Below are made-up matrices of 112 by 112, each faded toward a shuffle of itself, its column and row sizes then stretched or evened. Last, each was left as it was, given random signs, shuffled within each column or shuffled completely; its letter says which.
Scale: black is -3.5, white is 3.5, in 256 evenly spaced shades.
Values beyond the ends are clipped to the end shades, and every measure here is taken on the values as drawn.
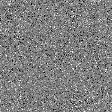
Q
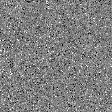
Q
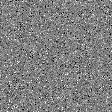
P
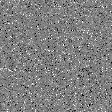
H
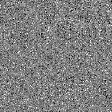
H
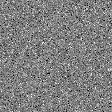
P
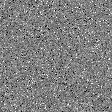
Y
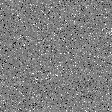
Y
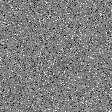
Y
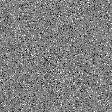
H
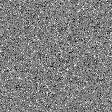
Y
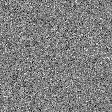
Y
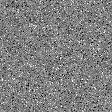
Y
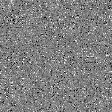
H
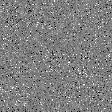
H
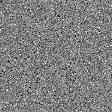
P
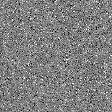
H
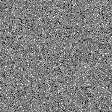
P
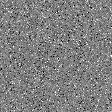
P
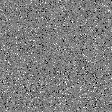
Q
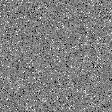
H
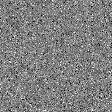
Q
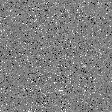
Q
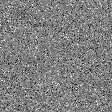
Y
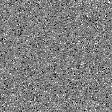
H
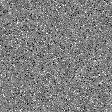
Y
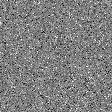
Y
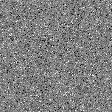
Y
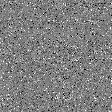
Q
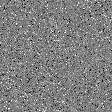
Y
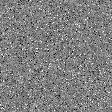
Y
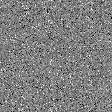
P
